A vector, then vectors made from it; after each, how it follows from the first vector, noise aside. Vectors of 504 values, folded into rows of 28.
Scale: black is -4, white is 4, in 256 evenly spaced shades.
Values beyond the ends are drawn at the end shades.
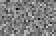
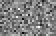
reversed, negated.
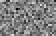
copied.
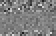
reversed, negated, partly zeroed.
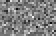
copied.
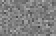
reversed, shrunk.
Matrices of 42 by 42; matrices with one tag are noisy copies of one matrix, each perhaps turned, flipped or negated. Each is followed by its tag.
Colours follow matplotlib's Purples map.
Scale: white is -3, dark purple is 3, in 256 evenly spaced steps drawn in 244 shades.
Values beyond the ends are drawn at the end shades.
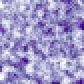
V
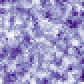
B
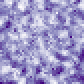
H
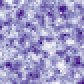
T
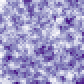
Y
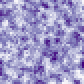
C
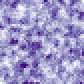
T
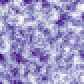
V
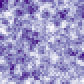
Y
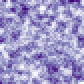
B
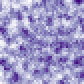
H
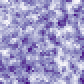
V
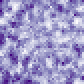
H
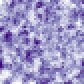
C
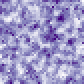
T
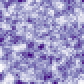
C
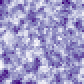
C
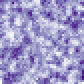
B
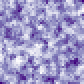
T
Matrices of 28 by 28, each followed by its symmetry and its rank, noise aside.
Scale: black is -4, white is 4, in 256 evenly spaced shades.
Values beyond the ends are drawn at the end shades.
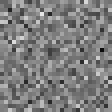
symmetric, rank seven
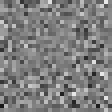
antisymmetric, rank eight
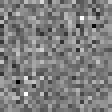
antisymmetric, rank eight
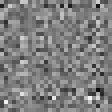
no symmetry, rank six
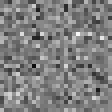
no symmetry, rank six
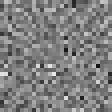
antisymmetric, rank eight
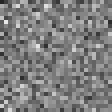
no symmetry, rank seven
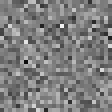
antisymmetric, rank eight
